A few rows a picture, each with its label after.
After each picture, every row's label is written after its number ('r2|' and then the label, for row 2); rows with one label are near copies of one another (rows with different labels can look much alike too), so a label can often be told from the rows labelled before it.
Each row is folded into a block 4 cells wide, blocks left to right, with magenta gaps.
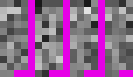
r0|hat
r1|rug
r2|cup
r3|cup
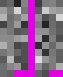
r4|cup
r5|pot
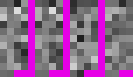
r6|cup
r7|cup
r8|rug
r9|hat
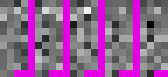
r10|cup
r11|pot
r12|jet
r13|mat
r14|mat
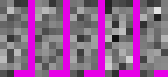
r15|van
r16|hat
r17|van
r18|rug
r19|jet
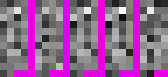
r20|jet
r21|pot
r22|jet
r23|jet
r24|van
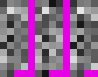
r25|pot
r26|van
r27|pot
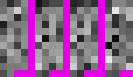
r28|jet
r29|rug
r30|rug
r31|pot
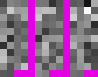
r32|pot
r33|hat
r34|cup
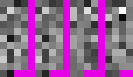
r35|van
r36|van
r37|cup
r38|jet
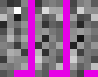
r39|jet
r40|pot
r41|pot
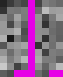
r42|rug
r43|pot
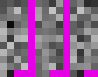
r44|mat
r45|cup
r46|van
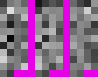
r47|pot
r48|rug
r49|cup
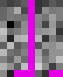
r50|mat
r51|rug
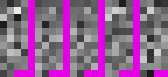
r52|jet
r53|mat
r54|mat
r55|hat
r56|van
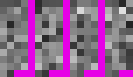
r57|mat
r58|rug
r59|pot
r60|cup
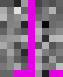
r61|cup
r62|mat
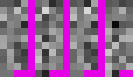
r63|cup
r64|van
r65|cup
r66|mat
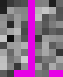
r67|rug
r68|hat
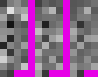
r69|pot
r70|mat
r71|mat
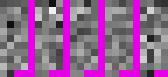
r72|mat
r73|cup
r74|hat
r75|hat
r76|van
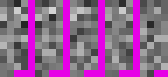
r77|cup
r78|jet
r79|hat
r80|cup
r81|mat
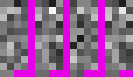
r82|hat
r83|cup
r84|pot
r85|cup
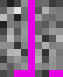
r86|jet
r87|van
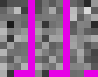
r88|mat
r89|mat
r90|cup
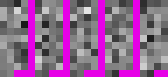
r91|cup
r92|pot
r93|jet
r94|van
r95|rug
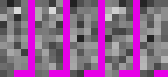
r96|jet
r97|cup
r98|rug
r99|hat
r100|rug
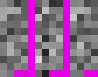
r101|hat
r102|van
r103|hat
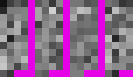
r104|rug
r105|cup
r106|hat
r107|van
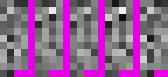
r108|van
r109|jet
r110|jet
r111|jet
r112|van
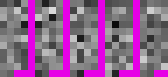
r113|cup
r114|jet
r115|van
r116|mat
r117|pot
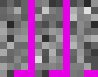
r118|mat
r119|van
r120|cup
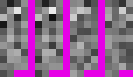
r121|jet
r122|jet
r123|hat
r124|cup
